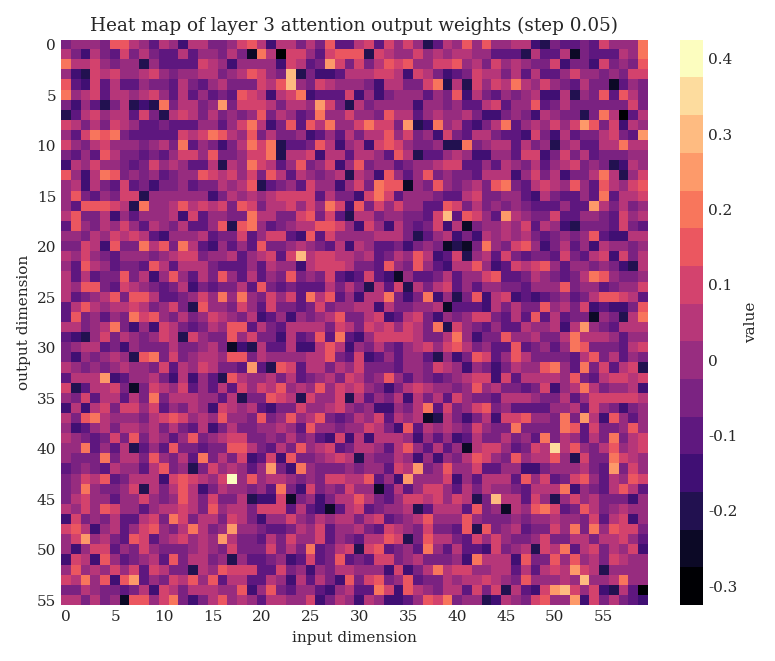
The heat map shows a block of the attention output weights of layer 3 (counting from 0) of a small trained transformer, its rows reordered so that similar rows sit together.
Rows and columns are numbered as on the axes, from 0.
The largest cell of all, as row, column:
43, 17
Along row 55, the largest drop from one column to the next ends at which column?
53
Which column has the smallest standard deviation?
14
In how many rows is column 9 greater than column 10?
32
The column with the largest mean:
18
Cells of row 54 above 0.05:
13
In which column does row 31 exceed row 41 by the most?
30
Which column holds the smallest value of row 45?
23
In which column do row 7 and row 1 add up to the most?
20
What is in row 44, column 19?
-0.05
